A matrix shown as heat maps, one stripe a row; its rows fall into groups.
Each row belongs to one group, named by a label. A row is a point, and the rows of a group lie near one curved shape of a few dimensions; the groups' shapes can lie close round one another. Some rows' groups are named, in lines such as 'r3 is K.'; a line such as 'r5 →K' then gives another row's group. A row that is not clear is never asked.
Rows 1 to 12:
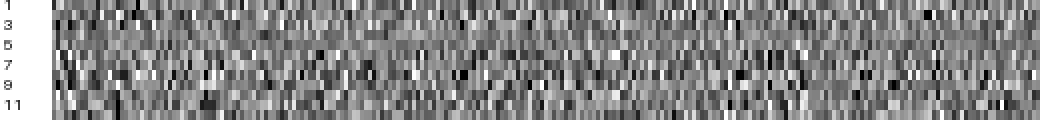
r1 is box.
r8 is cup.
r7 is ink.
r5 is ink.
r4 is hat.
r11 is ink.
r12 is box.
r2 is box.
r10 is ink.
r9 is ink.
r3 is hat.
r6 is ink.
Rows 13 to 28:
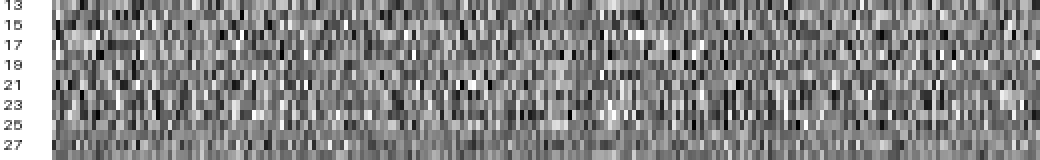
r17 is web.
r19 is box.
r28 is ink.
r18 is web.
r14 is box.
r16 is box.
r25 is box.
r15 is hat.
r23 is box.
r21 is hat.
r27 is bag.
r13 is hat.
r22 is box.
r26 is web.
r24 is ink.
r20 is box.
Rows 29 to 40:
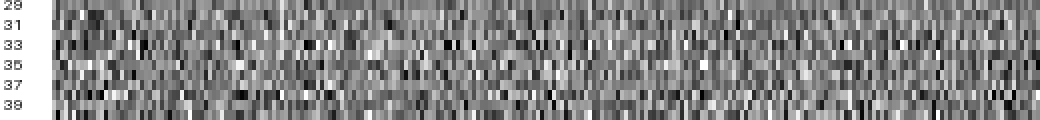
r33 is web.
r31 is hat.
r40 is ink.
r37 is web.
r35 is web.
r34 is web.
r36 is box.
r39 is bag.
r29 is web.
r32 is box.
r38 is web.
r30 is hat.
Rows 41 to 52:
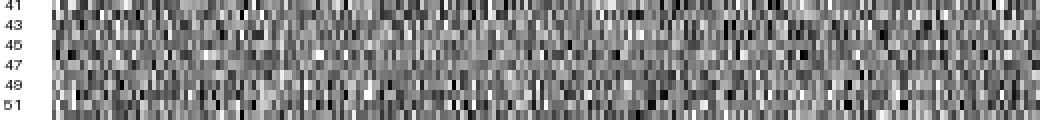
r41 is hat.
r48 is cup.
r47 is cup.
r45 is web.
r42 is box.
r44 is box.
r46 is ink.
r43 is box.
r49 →web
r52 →box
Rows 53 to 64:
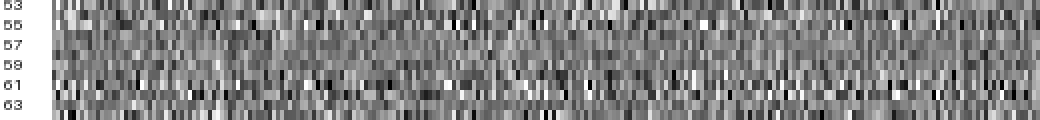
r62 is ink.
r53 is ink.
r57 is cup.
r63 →hat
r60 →box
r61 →web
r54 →ink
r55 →web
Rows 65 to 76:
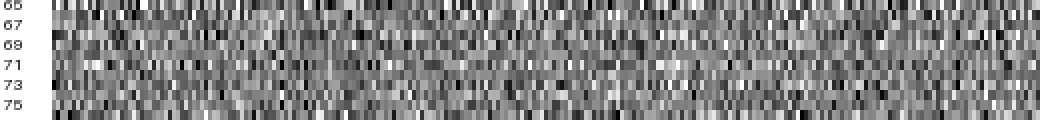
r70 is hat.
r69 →box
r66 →box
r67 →ink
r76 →ink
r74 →box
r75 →web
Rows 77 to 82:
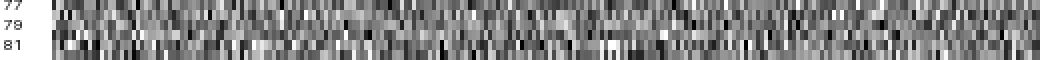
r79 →box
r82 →box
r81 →ink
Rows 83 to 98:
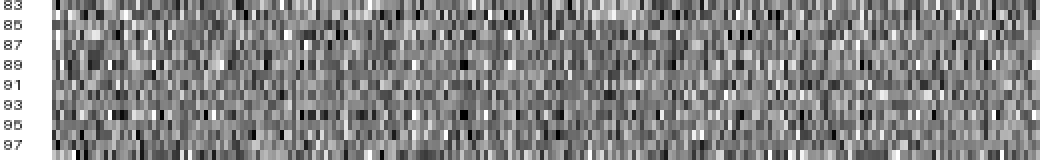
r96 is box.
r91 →box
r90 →ink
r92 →box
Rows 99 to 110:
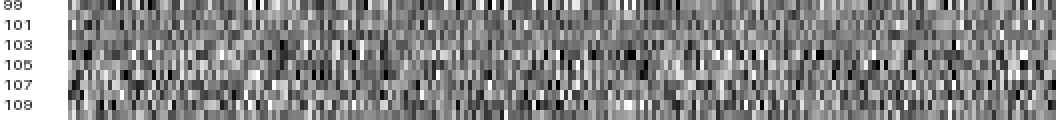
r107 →web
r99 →box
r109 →ink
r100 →ink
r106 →web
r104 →ink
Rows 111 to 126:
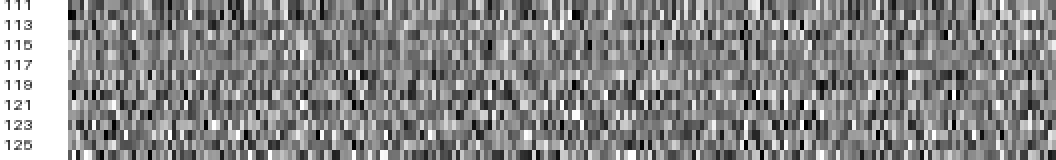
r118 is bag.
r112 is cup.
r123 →ink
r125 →ink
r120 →ink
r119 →box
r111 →cup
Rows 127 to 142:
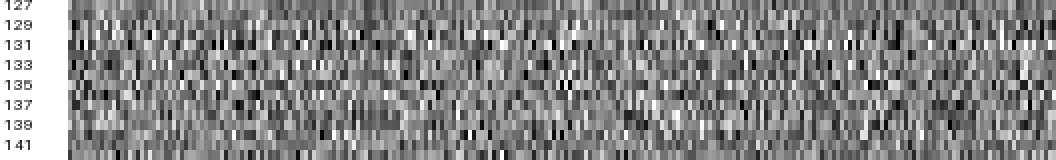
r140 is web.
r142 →box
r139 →bag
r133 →hat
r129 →web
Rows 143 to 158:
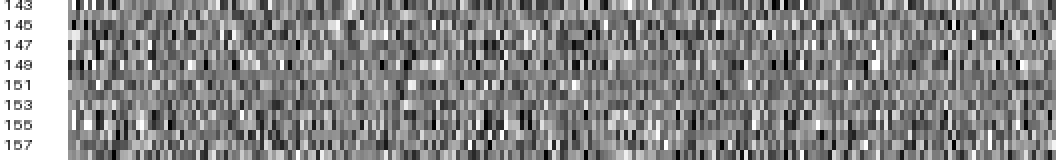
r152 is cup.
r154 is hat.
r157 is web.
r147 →box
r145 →ink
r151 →box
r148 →hat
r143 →ink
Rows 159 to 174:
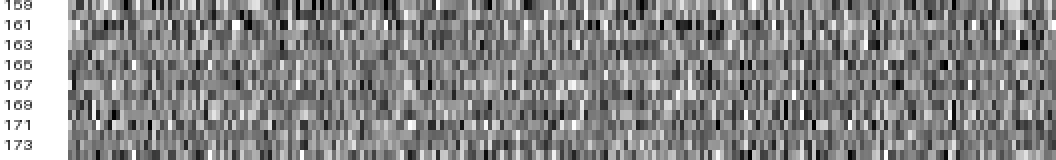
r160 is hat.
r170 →ink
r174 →box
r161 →cup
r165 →box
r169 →ink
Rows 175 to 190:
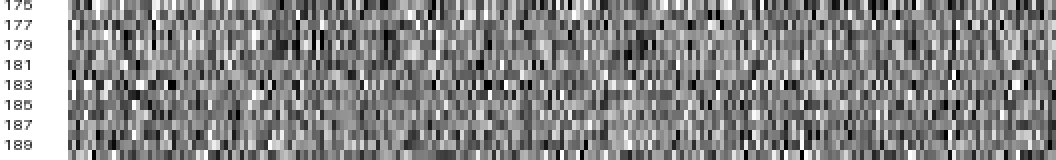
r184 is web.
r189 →ink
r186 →cup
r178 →web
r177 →web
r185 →box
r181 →cup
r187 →cup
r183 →hat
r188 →box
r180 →hat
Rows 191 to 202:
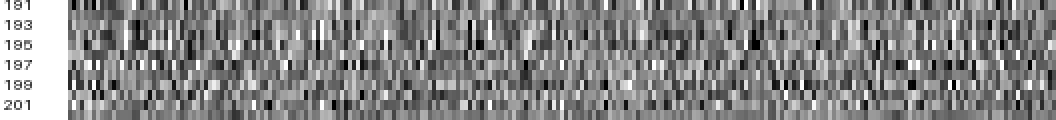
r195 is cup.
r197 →bag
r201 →web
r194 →web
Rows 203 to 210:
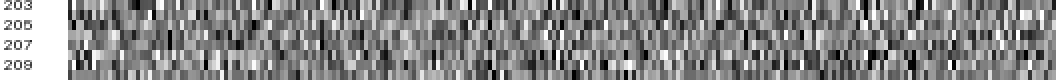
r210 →box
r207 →cup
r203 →web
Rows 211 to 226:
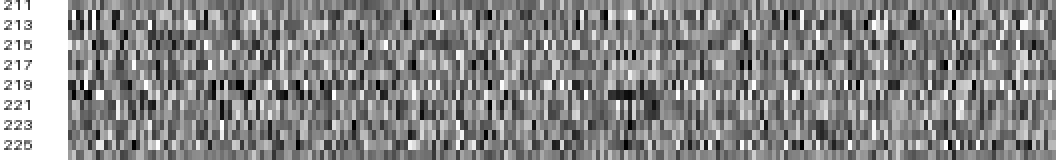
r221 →box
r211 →bag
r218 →hat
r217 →box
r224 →box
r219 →cup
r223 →ink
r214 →cup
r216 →box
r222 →box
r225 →box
